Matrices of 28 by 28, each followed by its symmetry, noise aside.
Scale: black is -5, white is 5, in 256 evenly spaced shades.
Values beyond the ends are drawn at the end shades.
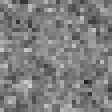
symmetric across the other diagonal.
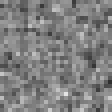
antisymmetric.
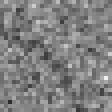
symmetric across the other diagonal.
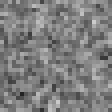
antisymmetric.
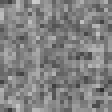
mirrored top to bottom.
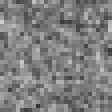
antisymmetric.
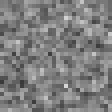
antisymmetric.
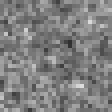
symmetric across the other diagonal.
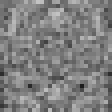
mirrored left to right.
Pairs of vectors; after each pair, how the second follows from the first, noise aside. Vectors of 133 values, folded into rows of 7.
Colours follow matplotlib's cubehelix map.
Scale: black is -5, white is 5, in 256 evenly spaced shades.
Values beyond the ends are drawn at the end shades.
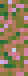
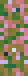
copied.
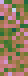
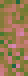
reversed, negated, shrunk.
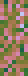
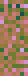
negated, partly zeroed.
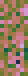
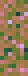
partly zeroed.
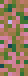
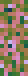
sign-scrambled.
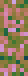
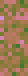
reversed, negated, shrunk.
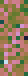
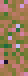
negated, partly zeroed.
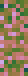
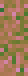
reversed, negated, shrunk.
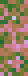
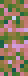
copied.
